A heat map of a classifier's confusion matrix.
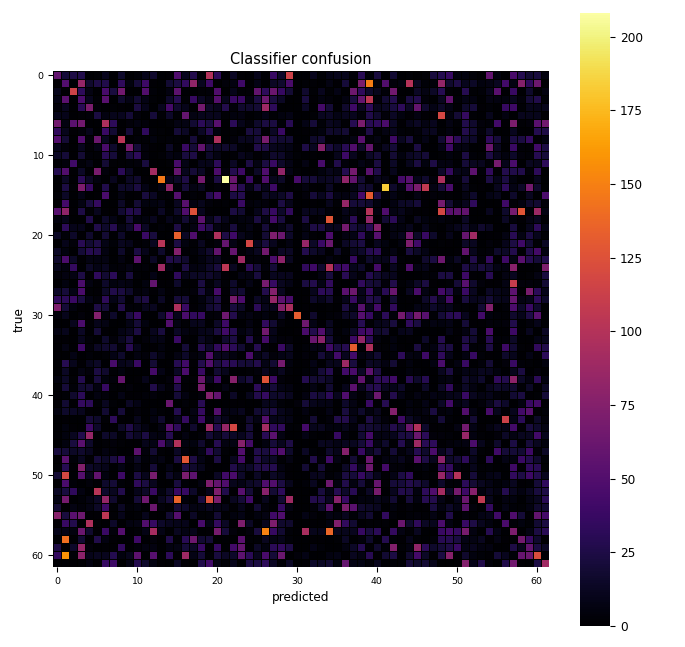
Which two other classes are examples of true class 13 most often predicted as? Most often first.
21, 48
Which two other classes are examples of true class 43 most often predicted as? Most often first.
56, 26
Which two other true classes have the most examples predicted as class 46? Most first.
14, 30
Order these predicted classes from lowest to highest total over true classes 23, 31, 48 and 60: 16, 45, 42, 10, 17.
17, 42, 45, 10, 16
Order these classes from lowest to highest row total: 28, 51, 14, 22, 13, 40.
40, 22, 51, 28, 14, 13
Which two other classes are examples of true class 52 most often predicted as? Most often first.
5, 48
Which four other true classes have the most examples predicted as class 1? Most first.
60, 58, 50, 17
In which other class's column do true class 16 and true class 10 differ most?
48
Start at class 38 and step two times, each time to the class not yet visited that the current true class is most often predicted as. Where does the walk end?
57
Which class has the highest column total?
39
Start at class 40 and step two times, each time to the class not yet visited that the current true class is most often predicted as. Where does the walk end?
36
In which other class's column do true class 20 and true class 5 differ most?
15
